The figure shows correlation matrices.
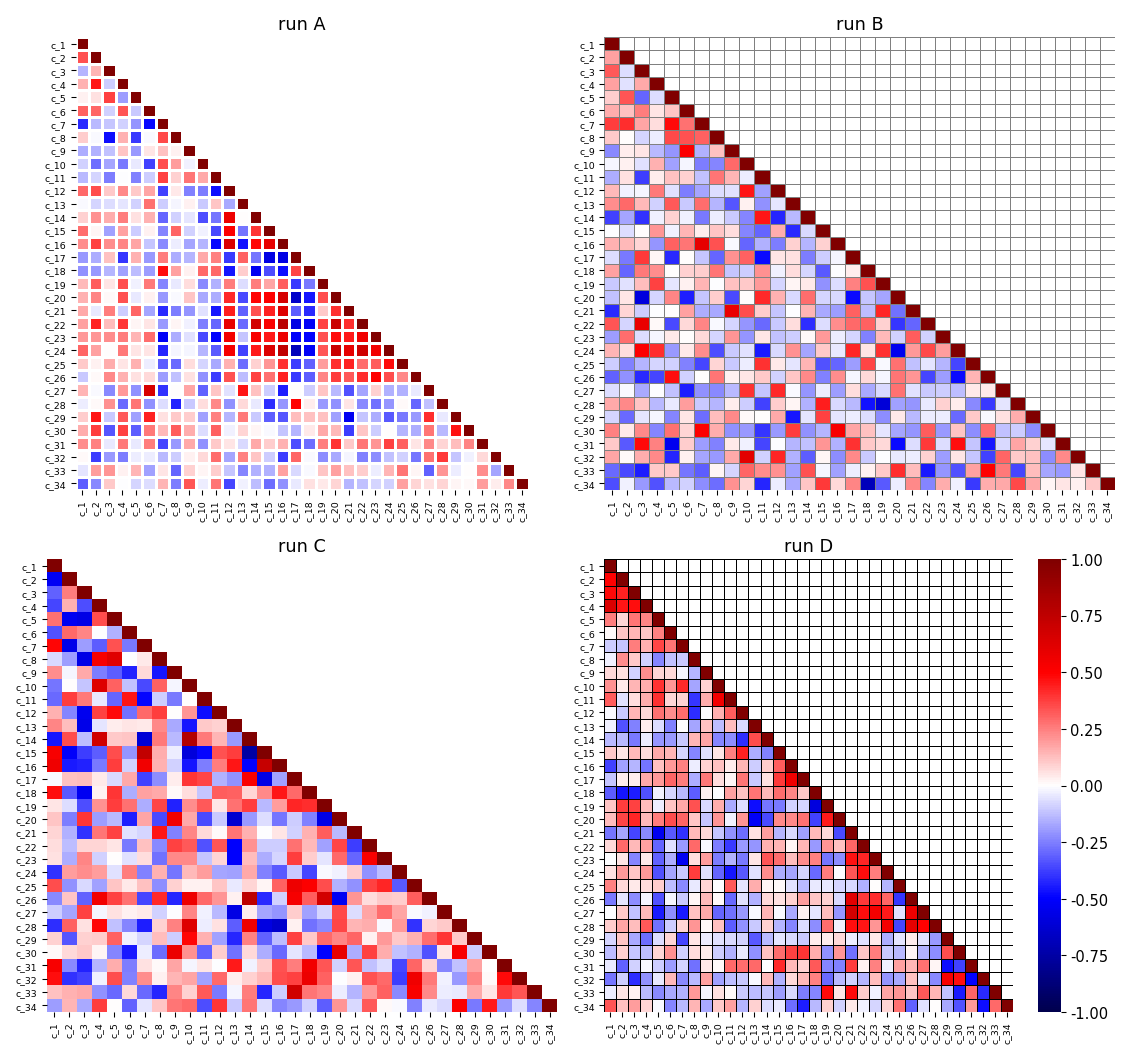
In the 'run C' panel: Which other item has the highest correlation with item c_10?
c_14
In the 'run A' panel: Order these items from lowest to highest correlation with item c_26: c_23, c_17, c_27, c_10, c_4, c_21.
c_17, c_10, c_27, c_4, c_21, c_23
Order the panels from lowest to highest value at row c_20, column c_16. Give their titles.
run C, run B, run D, run A
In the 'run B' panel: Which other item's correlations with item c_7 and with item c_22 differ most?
c_5
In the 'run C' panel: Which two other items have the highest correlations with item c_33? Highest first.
c_17, c_25
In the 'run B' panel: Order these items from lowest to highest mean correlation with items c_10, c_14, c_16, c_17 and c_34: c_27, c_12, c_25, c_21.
c_25, c_12, c_27, c_21
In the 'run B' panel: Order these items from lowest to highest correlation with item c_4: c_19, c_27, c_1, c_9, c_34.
c_34, c_9, c_27, c_1, c_19
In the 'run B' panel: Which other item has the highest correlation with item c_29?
c_15
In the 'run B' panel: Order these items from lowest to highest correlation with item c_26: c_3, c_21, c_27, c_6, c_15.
c_3, c_15, c_6, c_27, c_21
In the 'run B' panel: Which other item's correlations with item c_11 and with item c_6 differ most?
c_20
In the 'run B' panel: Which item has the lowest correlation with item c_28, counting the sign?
c_19
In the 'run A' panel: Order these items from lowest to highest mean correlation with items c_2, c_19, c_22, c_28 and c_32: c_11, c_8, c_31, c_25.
c_8, c_11, c_25, c_31
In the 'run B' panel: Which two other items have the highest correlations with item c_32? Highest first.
c_10, c_12
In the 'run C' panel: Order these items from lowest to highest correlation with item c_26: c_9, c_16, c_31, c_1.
c_9, c_1, c_16, c_31
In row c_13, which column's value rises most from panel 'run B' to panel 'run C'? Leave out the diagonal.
c_15
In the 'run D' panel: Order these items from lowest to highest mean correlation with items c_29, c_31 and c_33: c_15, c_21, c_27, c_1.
c_1, c_15, c_27, c_21
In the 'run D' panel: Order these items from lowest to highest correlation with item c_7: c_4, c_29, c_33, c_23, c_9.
c_23, c_29, c_33, c_9, c_4
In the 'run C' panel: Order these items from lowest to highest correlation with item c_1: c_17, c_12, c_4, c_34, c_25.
c_4, c_34, c_17, c_12, c_25
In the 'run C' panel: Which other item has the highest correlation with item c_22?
c_23
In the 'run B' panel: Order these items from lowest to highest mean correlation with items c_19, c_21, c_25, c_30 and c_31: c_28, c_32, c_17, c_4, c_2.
c_28, c_2, c_32, c_4, c_17
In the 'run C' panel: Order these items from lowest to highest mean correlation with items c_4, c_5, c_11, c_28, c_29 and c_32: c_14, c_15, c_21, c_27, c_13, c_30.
c_15, c_13, c_30, c_27, c_21, c_14
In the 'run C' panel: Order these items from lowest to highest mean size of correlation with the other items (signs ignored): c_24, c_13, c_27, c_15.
c_27, c_24, c_13, c_15
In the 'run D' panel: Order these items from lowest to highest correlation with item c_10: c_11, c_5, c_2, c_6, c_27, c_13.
c_27, c_13, c_2, c_6, c_5, c_11
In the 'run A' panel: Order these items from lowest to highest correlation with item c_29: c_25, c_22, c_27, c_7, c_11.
c_25, c_22, c_7, c_11, c_27
